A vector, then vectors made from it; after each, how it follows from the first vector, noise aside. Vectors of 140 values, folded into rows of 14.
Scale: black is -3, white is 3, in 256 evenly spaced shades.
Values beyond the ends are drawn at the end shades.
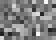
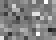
partly zeroed.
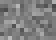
reversed, shrunk.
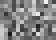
sign-scrambled.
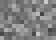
shrunk.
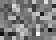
copied.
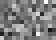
copied.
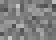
reversed, shrunk.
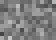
reversed, shrunk.
